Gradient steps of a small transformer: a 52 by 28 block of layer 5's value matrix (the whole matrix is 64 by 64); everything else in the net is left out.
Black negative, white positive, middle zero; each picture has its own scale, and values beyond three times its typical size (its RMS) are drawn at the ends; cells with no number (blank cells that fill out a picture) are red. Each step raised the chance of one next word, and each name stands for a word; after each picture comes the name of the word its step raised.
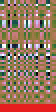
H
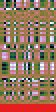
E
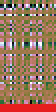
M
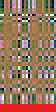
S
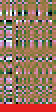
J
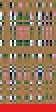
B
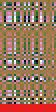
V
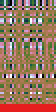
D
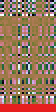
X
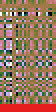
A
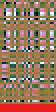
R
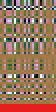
D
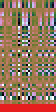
B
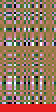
M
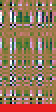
V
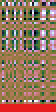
R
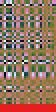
H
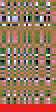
V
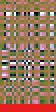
A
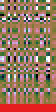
S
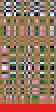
X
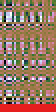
V
